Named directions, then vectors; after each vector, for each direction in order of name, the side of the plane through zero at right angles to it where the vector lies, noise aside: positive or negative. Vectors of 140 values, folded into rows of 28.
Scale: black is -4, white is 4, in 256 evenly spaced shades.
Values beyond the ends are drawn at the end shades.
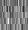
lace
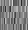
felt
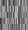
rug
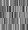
positive, positive, negative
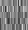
positive, negative, positive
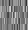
negative, negative, positive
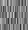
positive, negative, negative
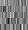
positive, negative, negative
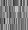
positive, positive, positive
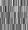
positive, negative, positive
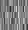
positive, positive, negative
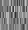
positive, positive, negative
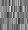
negative, negative, positive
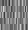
negative, positive, positive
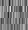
negative, negative, positive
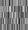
negative, negative, positive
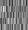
negative, positive, positive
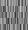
positive, negative, negative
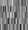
positive, negative, negative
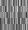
positive, negative, positive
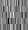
positive, negative, negative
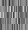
negative, negative, positive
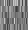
negative, negative, negative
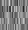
positive, positive, negative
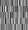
negative, positive, negative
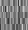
positive, negative, positive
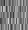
negative, positive, positive
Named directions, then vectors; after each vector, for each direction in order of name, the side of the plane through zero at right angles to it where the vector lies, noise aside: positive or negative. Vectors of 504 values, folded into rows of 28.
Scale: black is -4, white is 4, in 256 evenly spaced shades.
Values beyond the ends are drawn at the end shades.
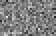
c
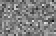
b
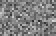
negative, positive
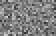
negative, positive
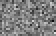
positive, positive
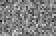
positive, positive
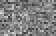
negative, positive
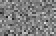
positive, negative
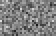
negative, negative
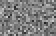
negative, positive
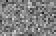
positive, positive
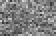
negative, negative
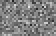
positive, positive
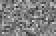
positive, positive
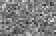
negative, negative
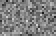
positive, positive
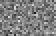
positive, negative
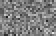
positive, negative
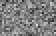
positive, positive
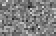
negative, negative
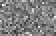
negative, negative
